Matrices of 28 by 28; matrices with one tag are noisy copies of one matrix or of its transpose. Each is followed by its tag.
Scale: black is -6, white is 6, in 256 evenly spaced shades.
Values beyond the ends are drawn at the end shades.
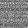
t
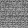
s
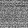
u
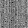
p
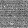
p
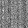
t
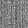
s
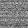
t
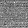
u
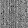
p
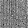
p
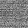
p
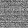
s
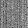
u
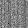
t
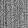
u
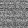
t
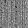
s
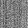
u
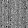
t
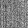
u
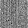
p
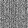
p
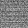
s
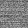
s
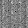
t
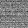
s
